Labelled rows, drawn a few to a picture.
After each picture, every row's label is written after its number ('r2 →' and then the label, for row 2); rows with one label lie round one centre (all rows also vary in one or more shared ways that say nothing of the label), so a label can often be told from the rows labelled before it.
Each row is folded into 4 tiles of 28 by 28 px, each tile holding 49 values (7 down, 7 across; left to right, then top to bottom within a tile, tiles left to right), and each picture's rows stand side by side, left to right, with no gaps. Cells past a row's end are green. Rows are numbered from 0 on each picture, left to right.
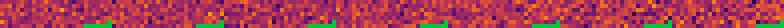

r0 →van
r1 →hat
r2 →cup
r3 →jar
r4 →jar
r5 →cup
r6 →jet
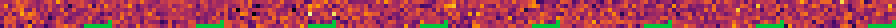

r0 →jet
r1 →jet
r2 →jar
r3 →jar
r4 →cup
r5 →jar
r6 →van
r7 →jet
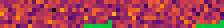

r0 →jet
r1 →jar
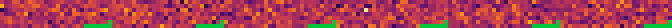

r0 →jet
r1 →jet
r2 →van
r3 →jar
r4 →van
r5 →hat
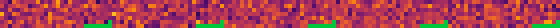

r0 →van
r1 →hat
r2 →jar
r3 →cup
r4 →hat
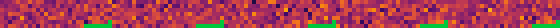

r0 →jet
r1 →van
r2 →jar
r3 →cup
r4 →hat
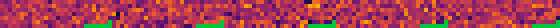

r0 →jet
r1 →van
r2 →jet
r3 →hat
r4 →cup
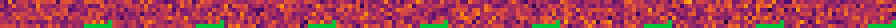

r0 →jar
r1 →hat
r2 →hat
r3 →van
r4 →hat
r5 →hat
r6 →cup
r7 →jet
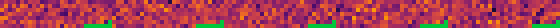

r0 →cup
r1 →cup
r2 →jar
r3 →cup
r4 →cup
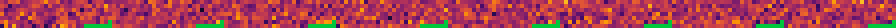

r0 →van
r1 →hat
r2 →van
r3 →jar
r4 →jar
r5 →cup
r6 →jar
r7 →jar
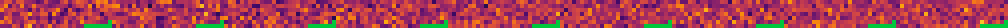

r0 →hat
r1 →van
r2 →cup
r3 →van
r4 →jar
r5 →jar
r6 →van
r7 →hat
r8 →cup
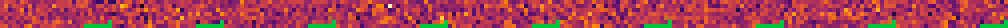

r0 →cup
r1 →van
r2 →jet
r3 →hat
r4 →cup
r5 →jar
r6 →jet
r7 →jet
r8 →jar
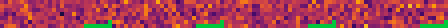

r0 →jar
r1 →van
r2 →hat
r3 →cup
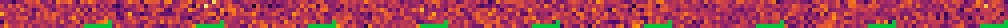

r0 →hat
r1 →jar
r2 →van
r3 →hat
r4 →van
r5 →jet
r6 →jar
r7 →cup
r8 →cup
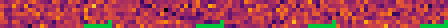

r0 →jet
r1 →jar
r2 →van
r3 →hat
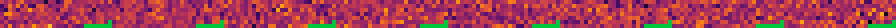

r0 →jar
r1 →jet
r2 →hat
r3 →jar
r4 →cup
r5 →jet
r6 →hat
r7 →jet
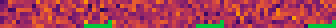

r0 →jar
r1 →hat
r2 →van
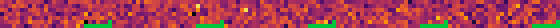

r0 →jet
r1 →cup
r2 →cup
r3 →van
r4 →van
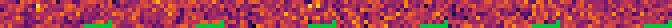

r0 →cup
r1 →hat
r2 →cup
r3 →jar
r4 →jar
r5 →jet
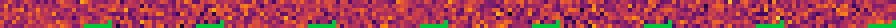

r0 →cup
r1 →jet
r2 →jet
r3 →hat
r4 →hat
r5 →jet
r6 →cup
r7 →hat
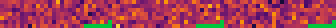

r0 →cup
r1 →van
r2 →jar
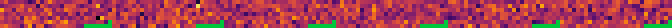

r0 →van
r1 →van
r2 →cup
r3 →cup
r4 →jar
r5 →hat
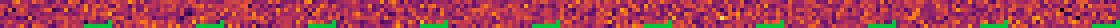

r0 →jar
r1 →cup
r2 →van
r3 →van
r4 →van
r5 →hat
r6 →van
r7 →hat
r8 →hat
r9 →jet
